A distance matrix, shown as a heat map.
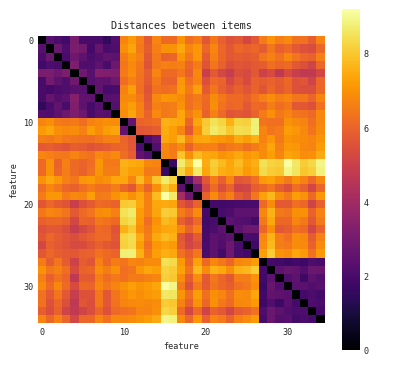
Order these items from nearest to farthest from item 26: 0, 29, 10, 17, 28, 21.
21, 0, 17, 29, 28, 10
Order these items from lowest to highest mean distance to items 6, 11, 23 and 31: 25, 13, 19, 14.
25, 13, 14, 19
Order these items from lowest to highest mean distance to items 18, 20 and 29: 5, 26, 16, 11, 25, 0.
25, 26, 5, 0, 11, 16
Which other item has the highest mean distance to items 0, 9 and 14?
17
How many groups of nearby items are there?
7
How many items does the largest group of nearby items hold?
10
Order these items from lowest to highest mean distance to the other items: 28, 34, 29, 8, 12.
8, 29, 34, 28, 12
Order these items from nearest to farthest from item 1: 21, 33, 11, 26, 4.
4, 33, 26, 21, 11
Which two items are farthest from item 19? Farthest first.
15, 16
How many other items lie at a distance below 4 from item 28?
7
